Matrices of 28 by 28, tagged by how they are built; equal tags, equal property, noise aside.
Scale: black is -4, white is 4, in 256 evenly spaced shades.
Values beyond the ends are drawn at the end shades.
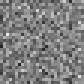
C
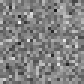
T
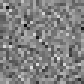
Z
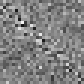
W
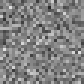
T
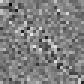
W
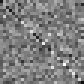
Z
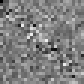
W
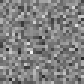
T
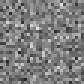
C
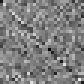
Z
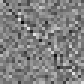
Z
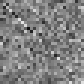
Z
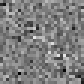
W
